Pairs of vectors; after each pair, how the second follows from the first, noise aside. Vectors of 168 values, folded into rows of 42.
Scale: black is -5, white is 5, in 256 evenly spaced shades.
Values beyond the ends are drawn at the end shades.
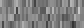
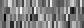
reversed, negated, scaled up.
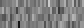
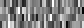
wrapped around, negated, scaled up.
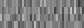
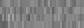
reversed, shrunk.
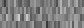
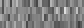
reversed.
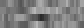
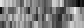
wrapped around, scaled up.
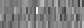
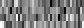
wrapped around, negated, scaled up.
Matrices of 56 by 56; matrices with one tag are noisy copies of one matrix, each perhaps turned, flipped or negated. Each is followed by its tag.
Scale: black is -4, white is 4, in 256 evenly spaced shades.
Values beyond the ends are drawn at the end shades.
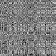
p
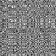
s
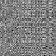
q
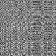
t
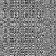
q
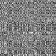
p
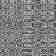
p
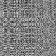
q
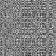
q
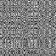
s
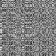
p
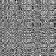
p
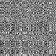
p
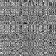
p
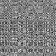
q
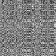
p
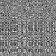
q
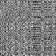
t
